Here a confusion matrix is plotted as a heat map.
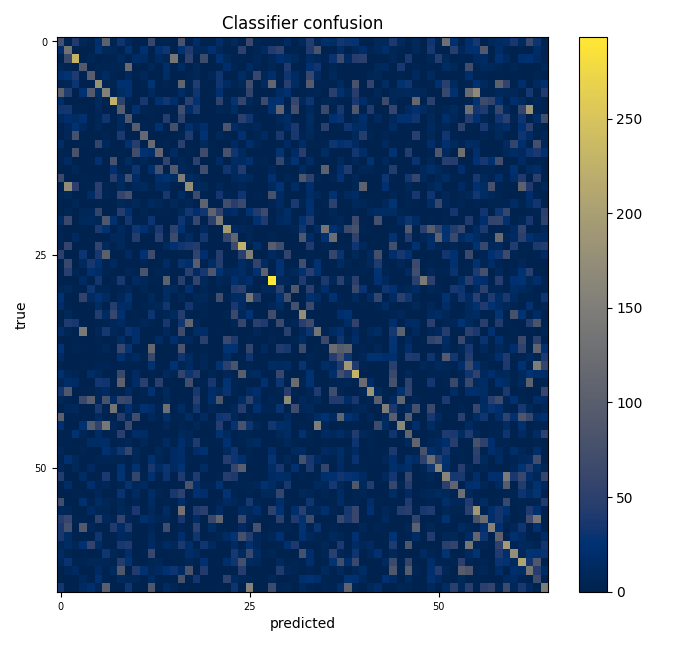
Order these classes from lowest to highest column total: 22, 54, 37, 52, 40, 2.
40, 2, 52, 22, 37, 54
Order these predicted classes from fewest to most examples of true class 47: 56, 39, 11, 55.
11, 39, 56, 55
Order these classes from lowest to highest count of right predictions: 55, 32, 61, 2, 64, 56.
56, 64, 32, 55, 61, 2
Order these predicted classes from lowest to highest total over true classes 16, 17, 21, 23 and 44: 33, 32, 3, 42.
3, 42, 33, 32
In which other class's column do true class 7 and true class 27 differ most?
20
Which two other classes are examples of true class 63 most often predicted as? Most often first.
16, 22
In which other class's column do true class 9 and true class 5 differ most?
28
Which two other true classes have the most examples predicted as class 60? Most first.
32, 12
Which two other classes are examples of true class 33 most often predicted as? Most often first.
17, 63
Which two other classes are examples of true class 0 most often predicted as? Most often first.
51, 6
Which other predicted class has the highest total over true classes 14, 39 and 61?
24
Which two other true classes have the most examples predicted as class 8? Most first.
40, 62
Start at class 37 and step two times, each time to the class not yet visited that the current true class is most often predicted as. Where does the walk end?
59
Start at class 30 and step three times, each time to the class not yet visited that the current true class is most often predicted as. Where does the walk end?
55
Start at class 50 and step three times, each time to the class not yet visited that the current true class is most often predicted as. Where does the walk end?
48
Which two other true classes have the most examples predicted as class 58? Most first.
23, 5
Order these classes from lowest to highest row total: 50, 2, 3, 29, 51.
3, 29, 50, 2, 51
